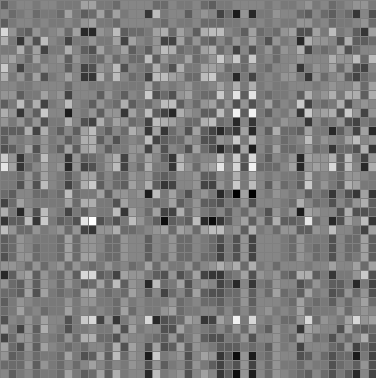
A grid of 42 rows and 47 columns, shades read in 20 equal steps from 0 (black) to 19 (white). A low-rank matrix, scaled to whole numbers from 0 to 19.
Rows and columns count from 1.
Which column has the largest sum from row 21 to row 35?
12
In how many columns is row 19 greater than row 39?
27
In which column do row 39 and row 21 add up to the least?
21
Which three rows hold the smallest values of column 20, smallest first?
36, 16, 11
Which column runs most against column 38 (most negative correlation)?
23
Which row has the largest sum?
7
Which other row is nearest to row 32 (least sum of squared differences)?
40
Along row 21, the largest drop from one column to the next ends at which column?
13
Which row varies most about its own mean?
25
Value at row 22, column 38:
10
